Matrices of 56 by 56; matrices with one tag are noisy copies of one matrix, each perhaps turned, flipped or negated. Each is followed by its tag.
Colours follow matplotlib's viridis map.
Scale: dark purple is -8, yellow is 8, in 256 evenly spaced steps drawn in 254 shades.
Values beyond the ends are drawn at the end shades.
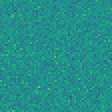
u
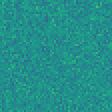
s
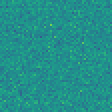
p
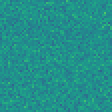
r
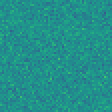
r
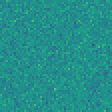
r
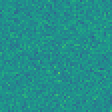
u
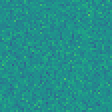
r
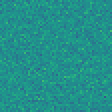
p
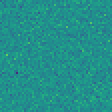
p
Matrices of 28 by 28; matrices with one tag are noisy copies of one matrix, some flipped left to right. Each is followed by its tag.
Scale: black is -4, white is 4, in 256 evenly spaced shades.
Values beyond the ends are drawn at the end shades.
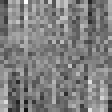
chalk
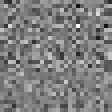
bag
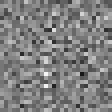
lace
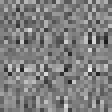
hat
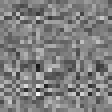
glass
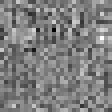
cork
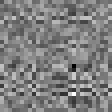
glass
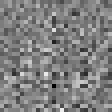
lace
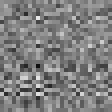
glass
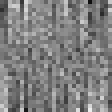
chalk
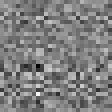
glass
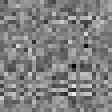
glass
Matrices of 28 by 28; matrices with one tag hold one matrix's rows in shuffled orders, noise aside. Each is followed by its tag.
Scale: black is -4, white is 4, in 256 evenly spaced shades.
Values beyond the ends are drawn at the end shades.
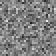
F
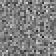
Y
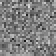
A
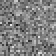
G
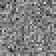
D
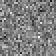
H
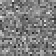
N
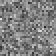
G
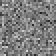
H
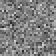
D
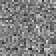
Y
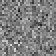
H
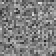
G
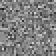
D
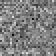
N
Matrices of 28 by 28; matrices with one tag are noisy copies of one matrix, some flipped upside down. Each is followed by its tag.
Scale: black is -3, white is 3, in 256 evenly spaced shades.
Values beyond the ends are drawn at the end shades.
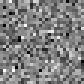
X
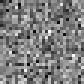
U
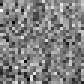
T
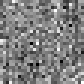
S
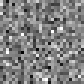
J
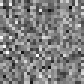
J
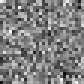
U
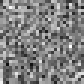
S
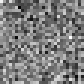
S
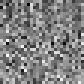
T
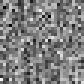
J
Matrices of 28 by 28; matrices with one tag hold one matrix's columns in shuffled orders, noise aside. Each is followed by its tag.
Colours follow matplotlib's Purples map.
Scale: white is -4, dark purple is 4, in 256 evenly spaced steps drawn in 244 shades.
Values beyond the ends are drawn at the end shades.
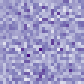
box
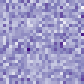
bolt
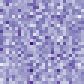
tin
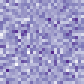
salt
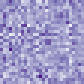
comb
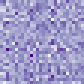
box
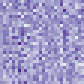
tin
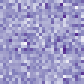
bolt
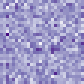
bolt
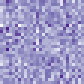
comb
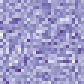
salt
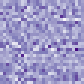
box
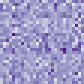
bolt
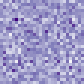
salt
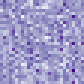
tin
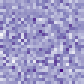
salt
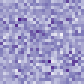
salt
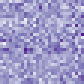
bolt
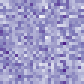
tin
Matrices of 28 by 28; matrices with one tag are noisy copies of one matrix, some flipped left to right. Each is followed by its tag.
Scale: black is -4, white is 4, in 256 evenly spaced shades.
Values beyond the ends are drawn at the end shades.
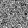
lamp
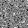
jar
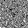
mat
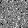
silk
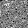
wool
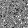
mat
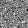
jar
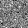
lamp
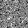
silk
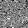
silk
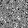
silk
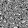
jar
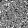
wool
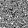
mat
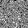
silk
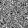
lamp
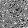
mat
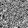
jar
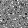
lamp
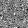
jar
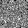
silk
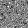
lamp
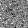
mat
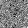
mat
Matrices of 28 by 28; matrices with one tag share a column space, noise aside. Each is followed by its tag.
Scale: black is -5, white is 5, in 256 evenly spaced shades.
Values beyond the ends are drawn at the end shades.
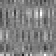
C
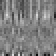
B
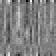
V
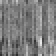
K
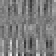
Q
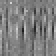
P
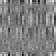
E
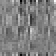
E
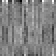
V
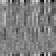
E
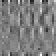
E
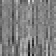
K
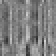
K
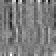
V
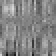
Q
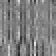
K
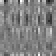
E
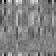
E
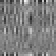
E
